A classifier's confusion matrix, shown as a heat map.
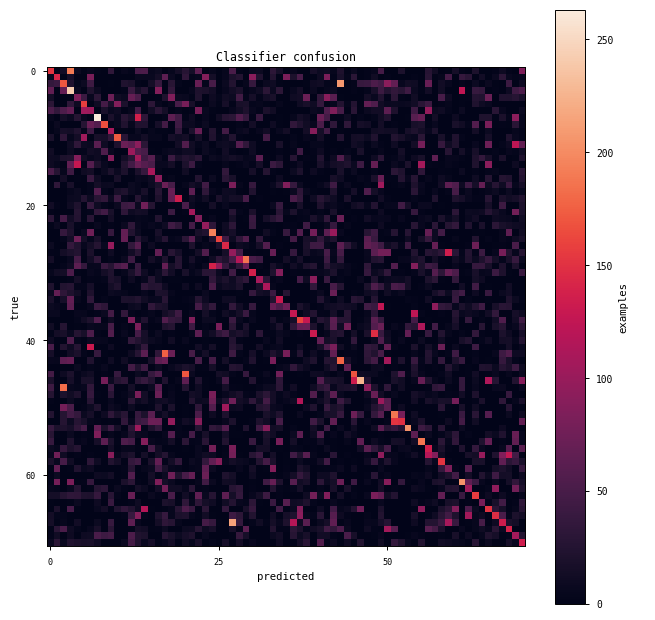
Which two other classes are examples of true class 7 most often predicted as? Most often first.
13, 69
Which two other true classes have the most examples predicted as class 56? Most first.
57, 6
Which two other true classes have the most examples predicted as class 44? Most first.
38, 69
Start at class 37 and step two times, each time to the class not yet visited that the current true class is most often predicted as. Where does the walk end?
55
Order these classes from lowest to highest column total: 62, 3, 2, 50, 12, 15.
62, 15, 50, 2, 12, 3
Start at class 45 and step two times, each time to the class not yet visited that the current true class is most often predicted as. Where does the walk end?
14
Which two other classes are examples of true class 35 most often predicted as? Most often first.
49, 57
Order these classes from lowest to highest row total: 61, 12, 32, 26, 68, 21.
12, 21, 32, 68, 26, 61
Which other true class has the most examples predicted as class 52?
51
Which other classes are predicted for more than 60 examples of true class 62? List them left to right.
17, 66, 69
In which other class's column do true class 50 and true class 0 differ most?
3
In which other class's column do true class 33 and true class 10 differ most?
5
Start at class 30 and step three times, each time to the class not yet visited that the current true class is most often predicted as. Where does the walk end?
61
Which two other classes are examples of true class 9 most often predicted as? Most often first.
39, 22
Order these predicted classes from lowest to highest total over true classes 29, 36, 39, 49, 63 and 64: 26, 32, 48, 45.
45, 32, 26, 48
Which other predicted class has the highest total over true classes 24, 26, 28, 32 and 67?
27
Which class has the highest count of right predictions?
7
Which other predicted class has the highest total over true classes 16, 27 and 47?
2
